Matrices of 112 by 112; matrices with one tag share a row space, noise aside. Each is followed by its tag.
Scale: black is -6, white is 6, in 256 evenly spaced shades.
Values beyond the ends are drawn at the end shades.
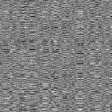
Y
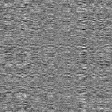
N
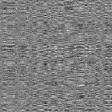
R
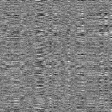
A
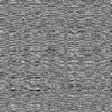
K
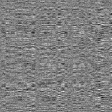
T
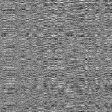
R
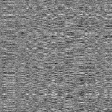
R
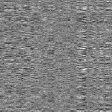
N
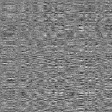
R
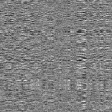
N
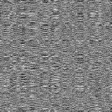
Y
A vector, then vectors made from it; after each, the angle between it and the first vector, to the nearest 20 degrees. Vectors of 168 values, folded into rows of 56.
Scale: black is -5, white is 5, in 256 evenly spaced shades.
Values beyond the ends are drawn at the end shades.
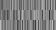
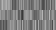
140 degrees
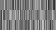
100 degrees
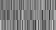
20 degrees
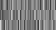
60 degrees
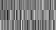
40 degrees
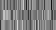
120 degrees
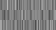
40 degrees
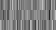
40 degrees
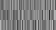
20 degrees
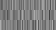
20 degrees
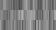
60 degrees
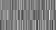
160 degrees
